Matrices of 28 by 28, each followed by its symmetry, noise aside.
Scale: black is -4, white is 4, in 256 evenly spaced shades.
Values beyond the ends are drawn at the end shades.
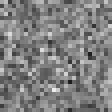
antisymmetric.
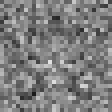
mirrored left to right.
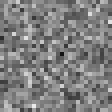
mirrored top to bottom.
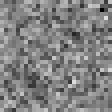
symmetric across the other diagonal.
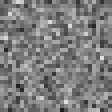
same after a half turn.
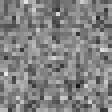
mirrored left to right.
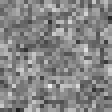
symmetric.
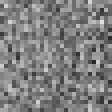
mirrored top to bottom.
